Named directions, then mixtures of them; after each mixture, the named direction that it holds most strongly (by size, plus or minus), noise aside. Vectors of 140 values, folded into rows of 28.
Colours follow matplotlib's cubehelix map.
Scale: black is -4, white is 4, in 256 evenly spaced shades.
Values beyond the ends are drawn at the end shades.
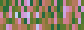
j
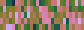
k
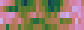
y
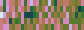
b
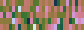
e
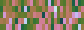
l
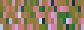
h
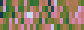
b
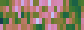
y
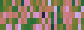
l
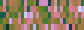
b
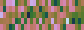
k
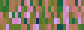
j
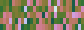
l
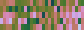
l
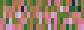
h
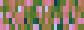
e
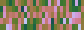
l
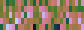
k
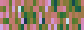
h
